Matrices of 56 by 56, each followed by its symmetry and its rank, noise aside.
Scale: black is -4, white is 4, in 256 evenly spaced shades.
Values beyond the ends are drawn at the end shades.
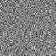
no symmetry, rank seven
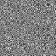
no symmetry, rank seven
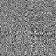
antisymmetric, rank six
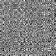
no symmetry, rank seven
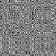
no symmetry, rank six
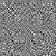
symmetric, rank five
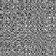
no symmetry, rank six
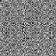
no symmetry, rank seven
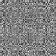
no symmetry, rank five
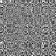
no symmetry, rank six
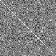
symmetric, rank six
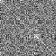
symmetric, rank six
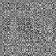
no symmetry, rank seven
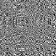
antisymmetric, rank six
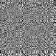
no symmetry, rank six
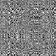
antisymmetric, rank six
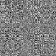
antisymmetric, rank six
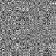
no symmetry, rank five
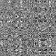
no symmetry, rank seven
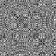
symmetric, rank five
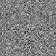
no symmetry, rank seven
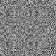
no symmetry, rank five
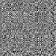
no symmetry, rank six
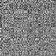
no symmetry, rank seven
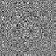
no symmetry, rank five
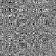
no symmetry, rank five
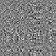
antisymmetric, rank six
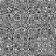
symmetric, rank five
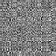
no symmetry, rank five
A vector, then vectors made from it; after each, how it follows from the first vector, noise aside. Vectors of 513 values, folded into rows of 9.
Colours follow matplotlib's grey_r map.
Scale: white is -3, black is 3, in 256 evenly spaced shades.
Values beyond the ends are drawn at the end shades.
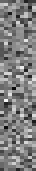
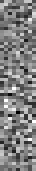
sign-scrambled.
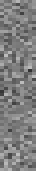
reversed, negated, shrunk.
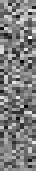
wrapped around.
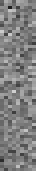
wrapped around, negated, shrunk.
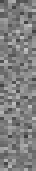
wrapped around, negated, shrunk.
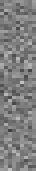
reversed, negated, shrunk.
